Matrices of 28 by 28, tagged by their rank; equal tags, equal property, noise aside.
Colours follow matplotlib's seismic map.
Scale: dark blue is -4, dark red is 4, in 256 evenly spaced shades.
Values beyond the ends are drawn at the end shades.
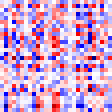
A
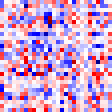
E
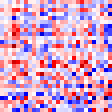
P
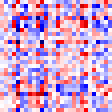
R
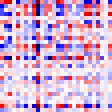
R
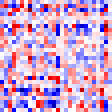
P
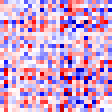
P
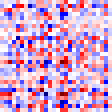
P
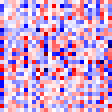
P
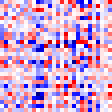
P
